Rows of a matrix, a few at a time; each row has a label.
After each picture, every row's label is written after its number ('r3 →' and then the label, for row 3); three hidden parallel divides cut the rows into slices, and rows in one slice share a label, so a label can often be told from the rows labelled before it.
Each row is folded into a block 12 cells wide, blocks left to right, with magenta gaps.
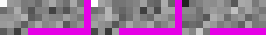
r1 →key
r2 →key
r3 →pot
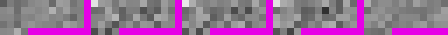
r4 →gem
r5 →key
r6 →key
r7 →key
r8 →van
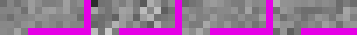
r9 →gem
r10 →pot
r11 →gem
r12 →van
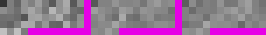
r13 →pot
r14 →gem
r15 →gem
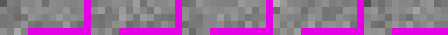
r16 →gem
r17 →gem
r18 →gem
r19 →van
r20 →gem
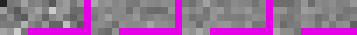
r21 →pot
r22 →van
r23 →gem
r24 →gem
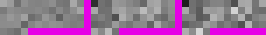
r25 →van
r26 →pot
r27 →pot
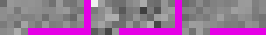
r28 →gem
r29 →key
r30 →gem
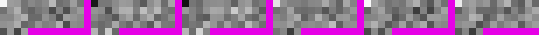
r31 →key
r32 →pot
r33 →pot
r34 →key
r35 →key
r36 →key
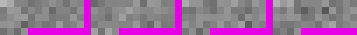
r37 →van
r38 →gem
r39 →van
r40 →van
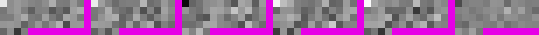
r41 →key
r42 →key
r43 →pot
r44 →key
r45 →key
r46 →gem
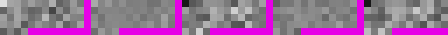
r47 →key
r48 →van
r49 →pot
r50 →gem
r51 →pot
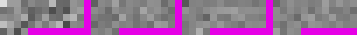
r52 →key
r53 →gem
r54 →gem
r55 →gem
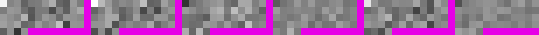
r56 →key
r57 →key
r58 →pot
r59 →gem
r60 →key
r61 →gem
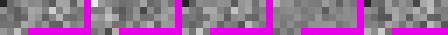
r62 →pot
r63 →key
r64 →pot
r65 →van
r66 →pot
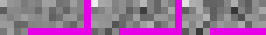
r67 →van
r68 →key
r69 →key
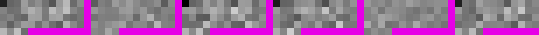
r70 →pot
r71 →gem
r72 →pot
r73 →pot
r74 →van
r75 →pot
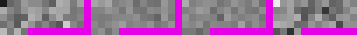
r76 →pot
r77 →van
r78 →van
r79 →key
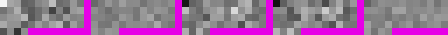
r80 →key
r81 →gem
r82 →pot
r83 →pot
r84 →gem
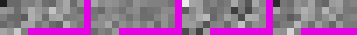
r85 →pot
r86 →van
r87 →key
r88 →pot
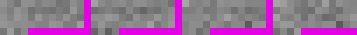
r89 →van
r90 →van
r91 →van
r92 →van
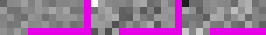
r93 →gem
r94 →key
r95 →pot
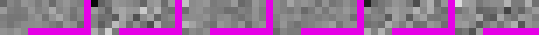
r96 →gem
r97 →pot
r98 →van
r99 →van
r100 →pot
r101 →key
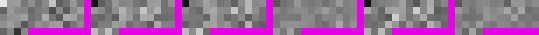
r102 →key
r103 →pot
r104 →pot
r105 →gem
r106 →pot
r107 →gem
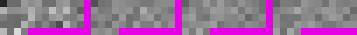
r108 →pot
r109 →gem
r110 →gem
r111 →gem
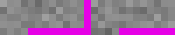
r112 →van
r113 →van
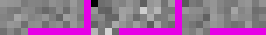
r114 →van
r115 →pot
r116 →gem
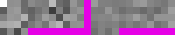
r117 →key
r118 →van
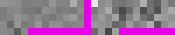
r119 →van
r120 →key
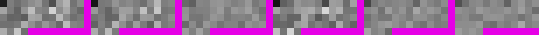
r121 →pot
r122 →pot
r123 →gem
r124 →pot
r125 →gem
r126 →gem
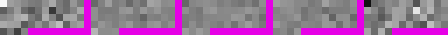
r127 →key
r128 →gem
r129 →gem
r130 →van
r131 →pot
